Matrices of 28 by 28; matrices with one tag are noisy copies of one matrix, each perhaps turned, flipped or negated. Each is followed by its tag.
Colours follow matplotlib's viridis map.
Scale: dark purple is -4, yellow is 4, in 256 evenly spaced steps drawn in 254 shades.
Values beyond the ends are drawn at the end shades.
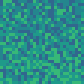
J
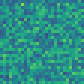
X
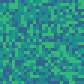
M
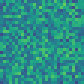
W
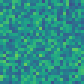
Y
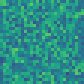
M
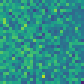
J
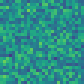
W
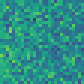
J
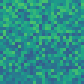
J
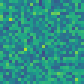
Y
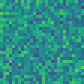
W
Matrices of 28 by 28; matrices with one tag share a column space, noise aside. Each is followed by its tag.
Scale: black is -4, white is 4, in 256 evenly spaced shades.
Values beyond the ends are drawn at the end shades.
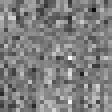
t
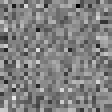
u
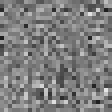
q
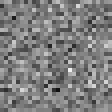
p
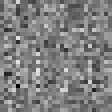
p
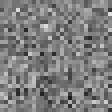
q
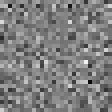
u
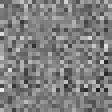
p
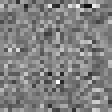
u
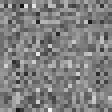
u
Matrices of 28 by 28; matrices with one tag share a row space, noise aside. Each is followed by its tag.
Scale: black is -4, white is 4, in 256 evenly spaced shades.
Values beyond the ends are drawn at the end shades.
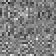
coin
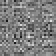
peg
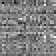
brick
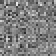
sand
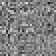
coin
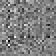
coin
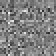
coin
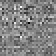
peg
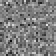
sand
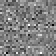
sand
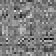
peg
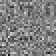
coin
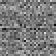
brick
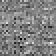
peg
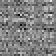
peg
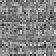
brick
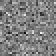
sand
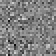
coin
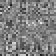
sand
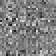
sand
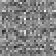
brick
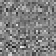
sand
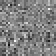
coin
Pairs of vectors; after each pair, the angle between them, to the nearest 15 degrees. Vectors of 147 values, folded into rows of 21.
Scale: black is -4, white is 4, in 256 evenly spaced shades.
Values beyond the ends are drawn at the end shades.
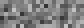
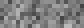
75 degrees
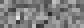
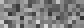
75 degrees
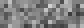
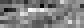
105 degrees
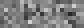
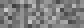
45 degrees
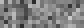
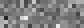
120 degrees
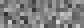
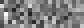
135 degrees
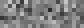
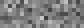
30 degrees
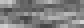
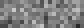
105 degrees
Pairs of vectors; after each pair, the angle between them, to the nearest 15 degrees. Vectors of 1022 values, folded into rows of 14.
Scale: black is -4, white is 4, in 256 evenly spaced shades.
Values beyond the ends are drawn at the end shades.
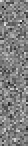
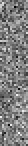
75 degrees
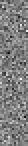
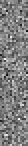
135 degrees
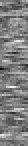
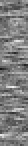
15 degrees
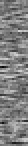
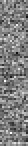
120 degrees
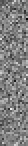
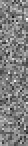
135 degrees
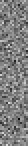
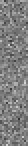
45 degrees
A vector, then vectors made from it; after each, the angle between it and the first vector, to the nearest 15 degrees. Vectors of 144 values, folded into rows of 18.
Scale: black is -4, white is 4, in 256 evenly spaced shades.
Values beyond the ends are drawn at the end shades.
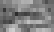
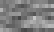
90 degrees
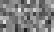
90 degrees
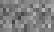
75 degrees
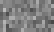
105 degrees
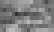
15 degrees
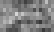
150 degrees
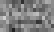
135 degrees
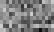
120 degrees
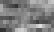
105 degrees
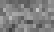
120 degrees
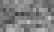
30 degrees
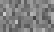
90 degrees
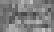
30 degrees
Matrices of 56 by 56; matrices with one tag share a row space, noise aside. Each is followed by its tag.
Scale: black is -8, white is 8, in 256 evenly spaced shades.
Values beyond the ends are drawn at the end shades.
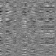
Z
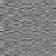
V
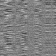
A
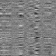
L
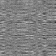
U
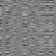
Z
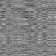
U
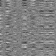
Z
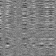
Z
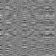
Z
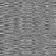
V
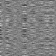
Z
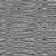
U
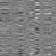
L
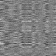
V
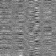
L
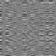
Z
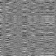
Z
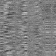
A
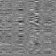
L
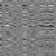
Z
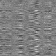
L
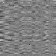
V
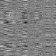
A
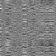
Z
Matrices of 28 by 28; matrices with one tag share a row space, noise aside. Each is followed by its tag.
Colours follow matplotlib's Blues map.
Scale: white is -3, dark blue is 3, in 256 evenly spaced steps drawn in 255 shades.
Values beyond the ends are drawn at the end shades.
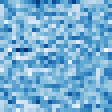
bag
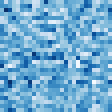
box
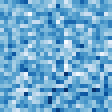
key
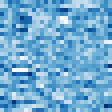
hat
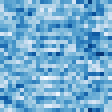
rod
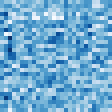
box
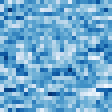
rod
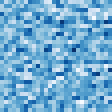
key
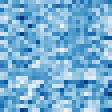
hat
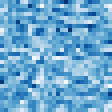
hat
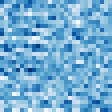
bag
